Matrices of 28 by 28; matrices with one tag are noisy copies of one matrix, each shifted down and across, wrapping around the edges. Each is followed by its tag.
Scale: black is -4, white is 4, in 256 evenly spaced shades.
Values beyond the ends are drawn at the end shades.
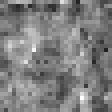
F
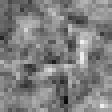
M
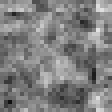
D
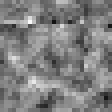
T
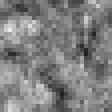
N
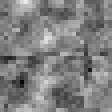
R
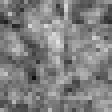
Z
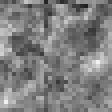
R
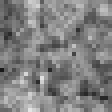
Z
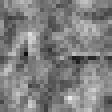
F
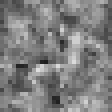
M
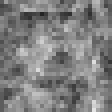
F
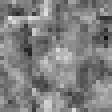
M
